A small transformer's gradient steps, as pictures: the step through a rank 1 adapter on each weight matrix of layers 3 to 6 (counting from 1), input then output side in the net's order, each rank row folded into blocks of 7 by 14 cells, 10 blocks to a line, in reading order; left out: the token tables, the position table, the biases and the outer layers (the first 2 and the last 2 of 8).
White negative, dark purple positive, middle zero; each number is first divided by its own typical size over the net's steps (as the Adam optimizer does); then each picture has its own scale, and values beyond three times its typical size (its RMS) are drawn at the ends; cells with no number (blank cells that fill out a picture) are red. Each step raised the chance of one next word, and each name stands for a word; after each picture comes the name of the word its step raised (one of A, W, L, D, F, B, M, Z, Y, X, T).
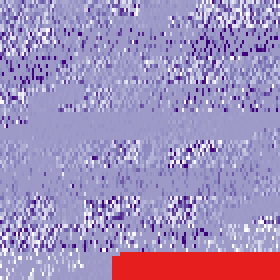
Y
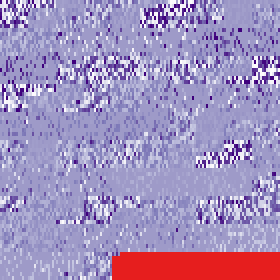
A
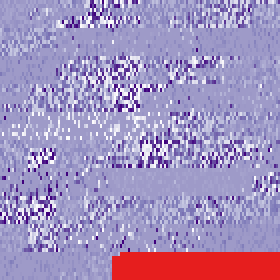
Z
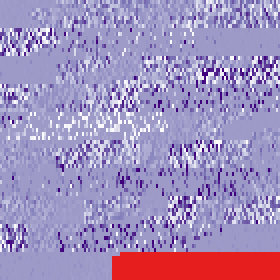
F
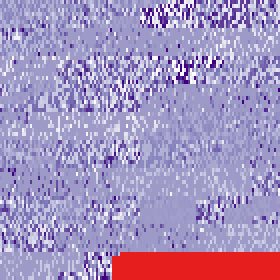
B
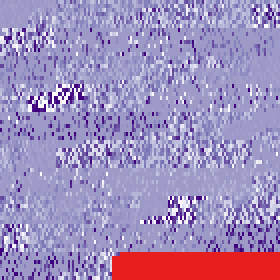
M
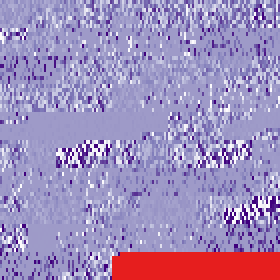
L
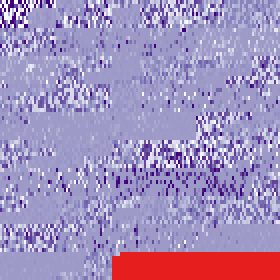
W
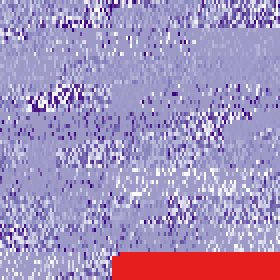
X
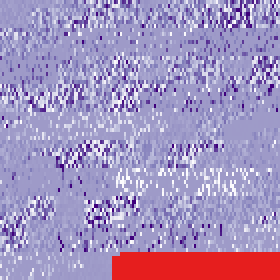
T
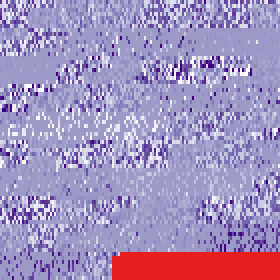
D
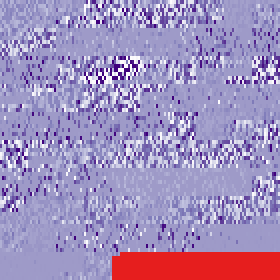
A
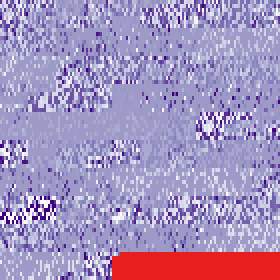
X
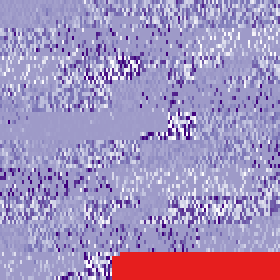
X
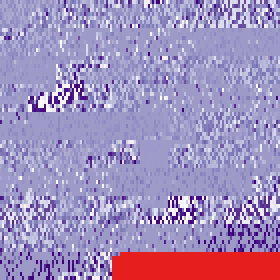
M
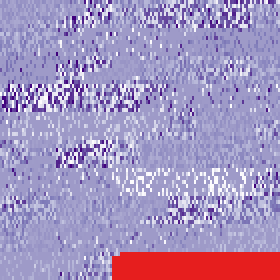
T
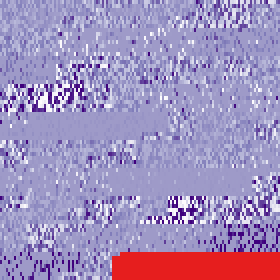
M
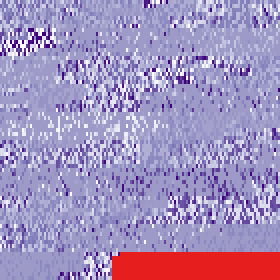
F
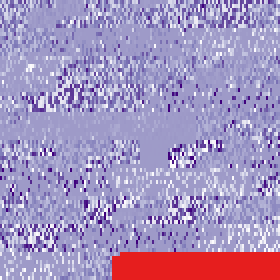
X
